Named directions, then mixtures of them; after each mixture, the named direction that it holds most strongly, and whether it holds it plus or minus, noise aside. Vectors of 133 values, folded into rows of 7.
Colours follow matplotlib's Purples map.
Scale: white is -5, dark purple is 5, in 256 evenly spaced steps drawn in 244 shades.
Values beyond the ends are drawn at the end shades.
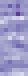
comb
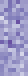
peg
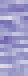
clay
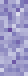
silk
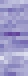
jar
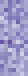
peg, plus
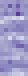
comb, plus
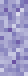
silk, plus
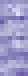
comb, minus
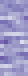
clay, plus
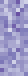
silk, minus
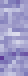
jar, minus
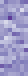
clay, minus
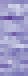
clay, minus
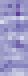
comb, plus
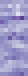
comb, minus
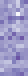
comb, minus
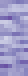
clay, minus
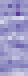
comb, plus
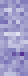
jar, minus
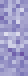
peg, minus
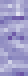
comb, minus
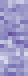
jar, plus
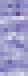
comb, plus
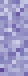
silk, minus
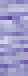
clay, minus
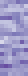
clay, minus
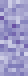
peg, minus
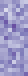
silk, minus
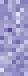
silk, plus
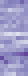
jar, minus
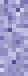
silk, plus
